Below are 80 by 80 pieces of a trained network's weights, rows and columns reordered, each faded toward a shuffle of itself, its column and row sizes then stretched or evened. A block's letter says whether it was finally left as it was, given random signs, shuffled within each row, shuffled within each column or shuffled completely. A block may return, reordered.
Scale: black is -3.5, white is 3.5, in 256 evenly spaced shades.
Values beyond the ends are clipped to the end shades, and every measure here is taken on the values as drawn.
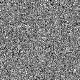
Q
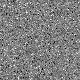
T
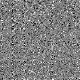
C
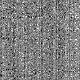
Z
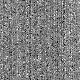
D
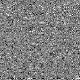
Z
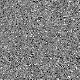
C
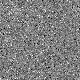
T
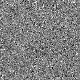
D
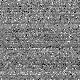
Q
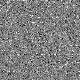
Q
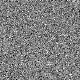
Q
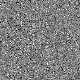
D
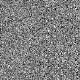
C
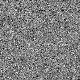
Q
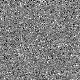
Q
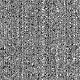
Z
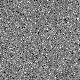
T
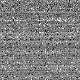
Z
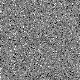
D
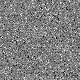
T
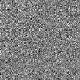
Z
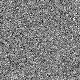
T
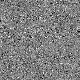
Q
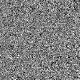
C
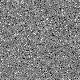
T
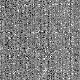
Z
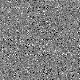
C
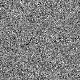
Q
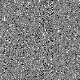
D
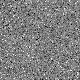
T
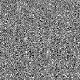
Z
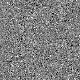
D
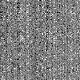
Z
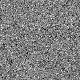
Q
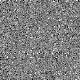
C
